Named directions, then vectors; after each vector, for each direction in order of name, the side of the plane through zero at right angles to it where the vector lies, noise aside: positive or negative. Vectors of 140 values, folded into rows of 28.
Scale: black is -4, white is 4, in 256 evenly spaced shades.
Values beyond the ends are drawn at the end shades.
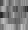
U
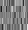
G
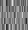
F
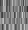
positive, positive, positive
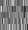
positive, negative, positive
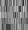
positive, positive, negative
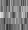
positive, positive, negative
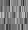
positive, positive, negative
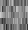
positive, negative, negative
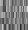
negative, negative, negative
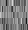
positive, negative, negative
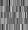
positive, positive, positive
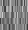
negative, negative, negative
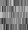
positive, negative, negative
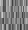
negative, negative, negative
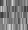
positive, negative, positive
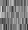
positive, negative, negative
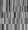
positive, positive, positive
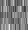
positive, negative, positive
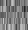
positive, negative, positive
